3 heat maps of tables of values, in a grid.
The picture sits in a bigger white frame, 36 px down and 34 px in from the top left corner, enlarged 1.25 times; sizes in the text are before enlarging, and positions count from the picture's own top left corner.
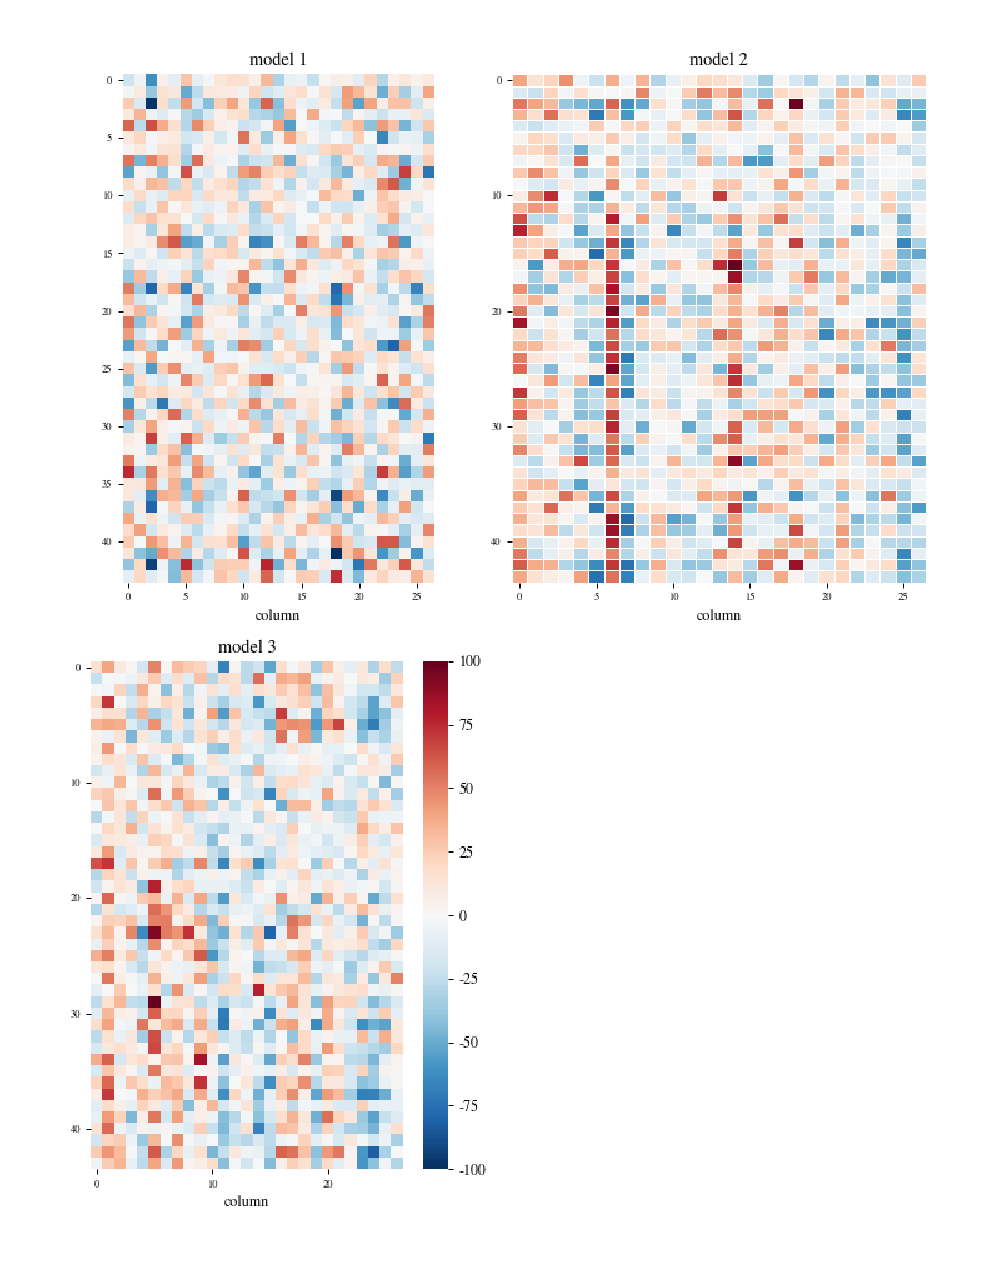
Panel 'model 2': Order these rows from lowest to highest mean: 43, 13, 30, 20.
13, 43, 30, 20
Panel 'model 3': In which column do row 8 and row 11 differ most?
7
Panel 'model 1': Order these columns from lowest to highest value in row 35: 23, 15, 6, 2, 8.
8, 23, 15, 6, 2
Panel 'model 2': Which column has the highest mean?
6
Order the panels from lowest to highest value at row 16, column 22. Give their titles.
model 1, model 3, model 2
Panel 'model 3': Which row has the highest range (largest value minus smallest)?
23
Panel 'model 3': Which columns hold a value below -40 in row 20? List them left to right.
11, 19, 24
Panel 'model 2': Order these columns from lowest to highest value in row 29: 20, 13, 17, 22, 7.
20, 7, 22, 13, 17
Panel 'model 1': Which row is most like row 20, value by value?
39
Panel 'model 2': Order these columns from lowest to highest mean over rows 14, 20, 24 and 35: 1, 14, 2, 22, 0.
22, 2, 1, 14, 0
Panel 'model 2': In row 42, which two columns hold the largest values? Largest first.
18, 6
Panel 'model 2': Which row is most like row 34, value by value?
9
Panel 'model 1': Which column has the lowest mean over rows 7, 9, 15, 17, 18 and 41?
18
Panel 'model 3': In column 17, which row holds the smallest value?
32
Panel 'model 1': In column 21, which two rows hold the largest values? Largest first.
42, 2
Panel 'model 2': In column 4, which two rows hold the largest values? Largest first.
33, 7
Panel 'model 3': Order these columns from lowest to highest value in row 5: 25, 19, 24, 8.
24, 19, 25, 8
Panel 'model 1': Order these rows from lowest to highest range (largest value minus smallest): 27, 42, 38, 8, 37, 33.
27, 38, 33, 37, 8, 42
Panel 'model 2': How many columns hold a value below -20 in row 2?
10
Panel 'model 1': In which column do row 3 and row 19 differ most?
6
